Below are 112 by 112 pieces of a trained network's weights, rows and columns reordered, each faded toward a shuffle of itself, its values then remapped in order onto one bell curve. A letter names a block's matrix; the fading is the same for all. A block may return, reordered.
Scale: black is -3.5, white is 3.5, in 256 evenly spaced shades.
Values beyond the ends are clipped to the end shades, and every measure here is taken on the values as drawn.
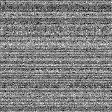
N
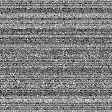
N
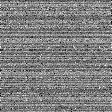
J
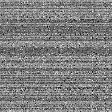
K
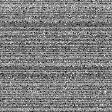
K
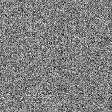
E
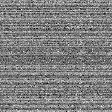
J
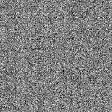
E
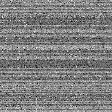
J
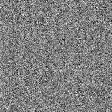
E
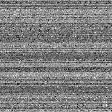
N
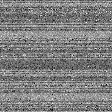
J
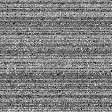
J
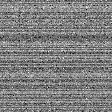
N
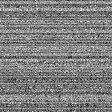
N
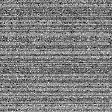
K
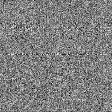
E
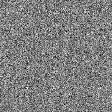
E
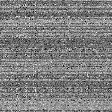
K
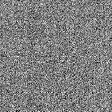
E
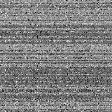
K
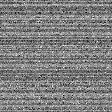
J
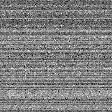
N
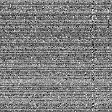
K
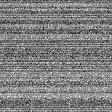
N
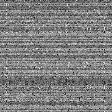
J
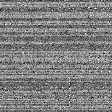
K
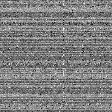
J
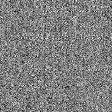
E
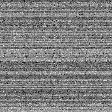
N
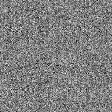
E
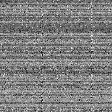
K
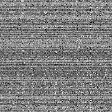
K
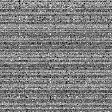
J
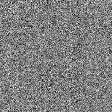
E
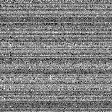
N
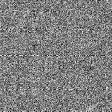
E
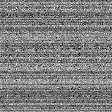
N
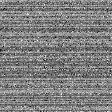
K
